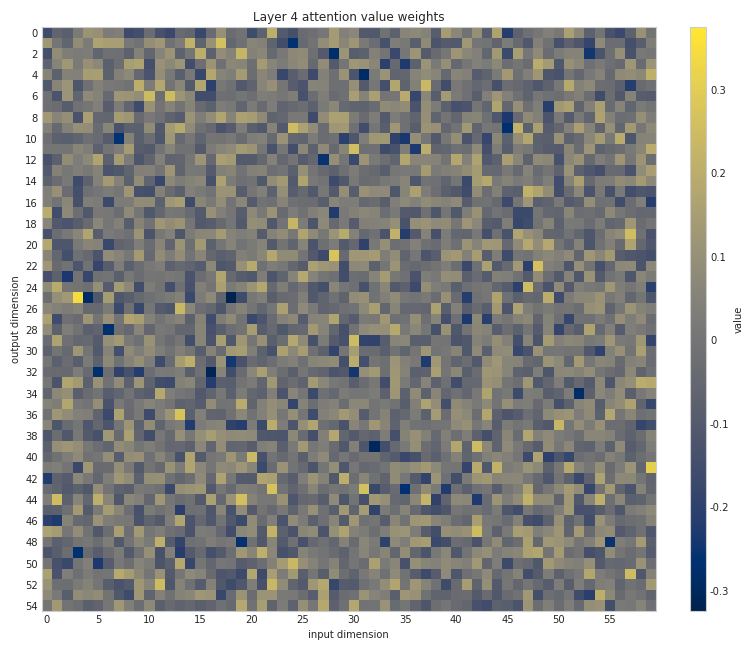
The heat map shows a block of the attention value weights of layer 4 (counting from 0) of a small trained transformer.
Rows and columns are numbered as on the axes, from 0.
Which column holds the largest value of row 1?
17
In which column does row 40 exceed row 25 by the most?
18
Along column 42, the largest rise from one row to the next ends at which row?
39
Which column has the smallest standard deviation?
56
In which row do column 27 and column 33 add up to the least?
12
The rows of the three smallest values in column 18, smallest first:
25, 31, 37
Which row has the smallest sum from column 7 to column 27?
0
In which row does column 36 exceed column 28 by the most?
2
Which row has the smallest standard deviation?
13
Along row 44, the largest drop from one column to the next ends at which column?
38
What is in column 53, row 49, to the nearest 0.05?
-0.15
